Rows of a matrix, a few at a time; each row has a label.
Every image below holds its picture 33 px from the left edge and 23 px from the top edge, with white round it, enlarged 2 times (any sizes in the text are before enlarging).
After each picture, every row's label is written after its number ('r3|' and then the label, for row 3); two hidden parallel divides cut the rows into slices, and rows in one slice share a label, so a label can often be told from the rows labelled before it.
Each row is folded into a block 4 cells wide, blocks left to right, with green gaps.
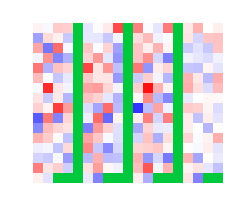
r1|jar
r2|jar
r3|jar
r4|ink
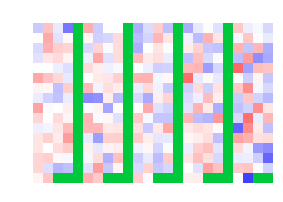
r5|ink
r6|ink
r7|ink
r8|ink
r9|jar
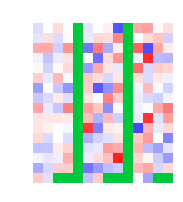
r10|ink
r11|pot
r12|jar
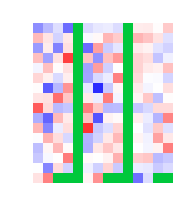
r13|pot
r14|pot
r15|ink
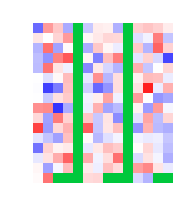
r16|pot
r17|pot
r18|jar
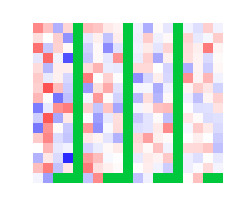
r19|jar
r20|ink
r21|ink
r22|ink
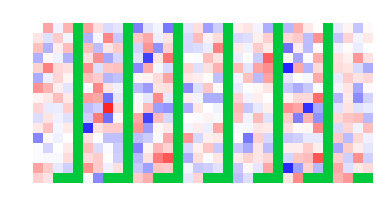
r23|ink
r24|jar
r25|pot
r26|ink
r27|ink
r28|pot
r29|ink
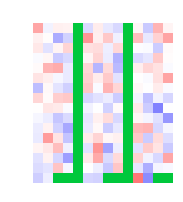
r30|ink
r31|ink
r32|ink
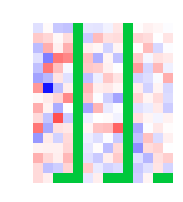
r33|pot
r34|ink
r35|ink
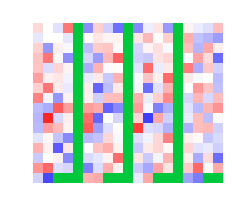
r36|jar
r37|pot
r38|pot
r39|jar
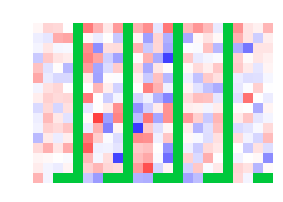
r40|ink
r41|jar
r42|jar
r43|ink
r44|ink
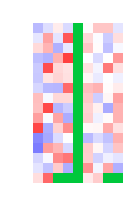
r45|pot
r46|ink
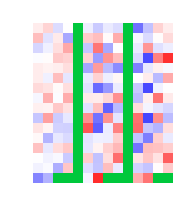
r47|ink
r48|pot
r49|pot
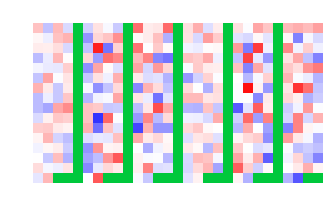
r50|ink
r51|pot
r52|jar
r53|ink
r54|jar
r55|jar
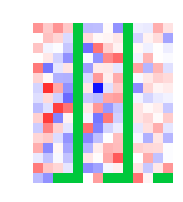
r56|jar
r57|pot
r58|ink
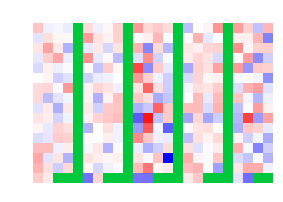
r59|ink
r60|ink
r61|jar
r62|ink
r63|jar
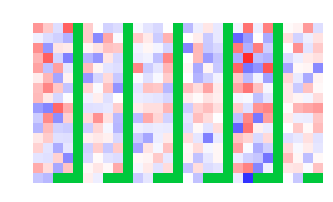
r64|jar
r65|ink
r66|ink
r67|ink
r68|jar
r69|ink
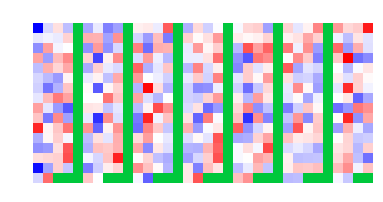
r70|pot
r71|pot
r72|jar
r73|pot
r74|pot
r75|jar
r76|jar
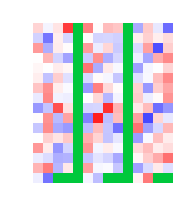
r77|jar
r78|jar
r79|pot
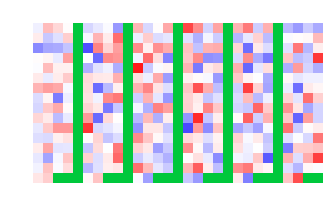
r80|ink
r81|pot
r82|jar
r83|jar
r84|jar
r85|pot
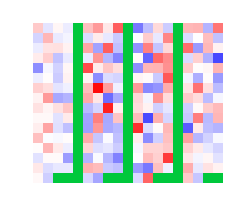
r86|ink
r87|jar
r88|pot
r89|jar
